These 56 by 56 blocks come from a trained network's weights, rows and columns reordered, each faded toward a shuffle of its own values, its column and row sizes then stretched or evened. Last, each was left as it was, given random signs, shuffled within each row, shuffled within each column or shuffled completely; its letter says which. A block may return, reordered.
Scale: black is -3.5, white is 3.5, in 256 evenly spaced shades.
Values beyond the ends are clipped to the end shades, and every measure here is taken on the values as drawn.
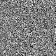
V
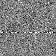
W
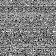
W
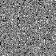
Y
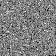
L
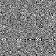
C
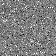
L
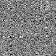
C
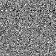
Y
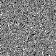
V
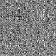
C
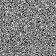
L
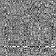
C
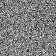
L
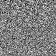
W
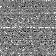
W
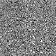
Y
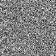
Y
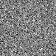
W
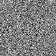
Y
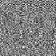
C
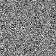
Y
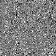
Y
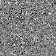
Y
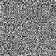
C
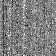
V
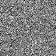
V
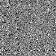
Y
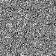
Y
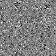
Y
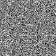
Y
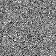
W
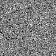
W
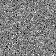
L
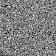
W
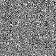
Y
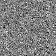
V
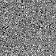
Y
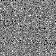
Y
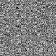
C
